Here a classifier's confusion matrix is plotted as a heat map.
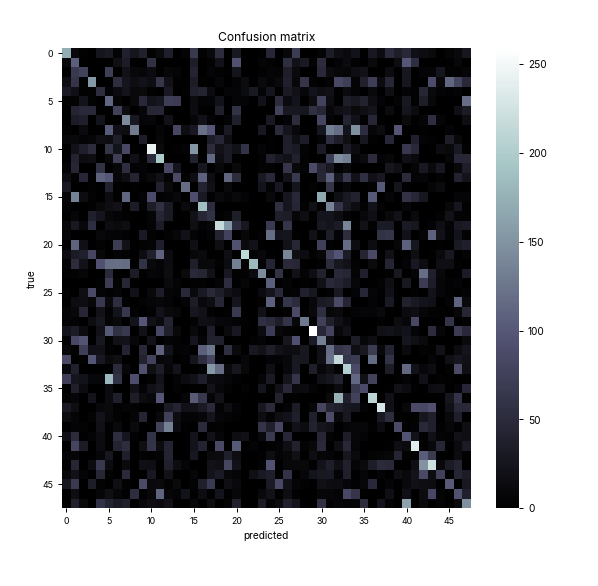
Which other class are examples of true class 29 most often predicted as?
5
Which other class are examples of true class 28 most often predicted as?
9
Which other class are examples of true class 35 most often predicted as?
34
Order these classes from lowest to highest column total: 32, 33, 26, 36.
36, 26, 32, 33
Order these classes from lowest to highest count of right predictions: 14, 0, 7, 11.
14, 7, 0, 11
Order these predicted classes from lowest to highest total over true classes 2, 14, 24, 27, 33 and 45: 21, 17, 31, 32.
21, 32, 31, 17
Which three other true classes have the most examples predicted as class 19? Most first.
18, 13, 43
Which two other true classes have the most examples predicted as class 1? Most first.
15, 20
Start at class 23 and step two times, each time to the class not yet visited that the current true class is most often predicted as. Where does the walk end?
43
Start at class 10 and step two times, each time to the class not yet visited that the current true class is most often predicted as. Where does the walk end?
30
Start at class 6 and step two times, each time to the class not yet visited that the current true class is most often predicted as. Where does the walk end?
3
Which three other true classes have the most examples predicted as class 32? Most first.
36, 11, 8
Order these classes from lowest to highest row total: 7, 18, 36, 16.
7, 16, 36, 18
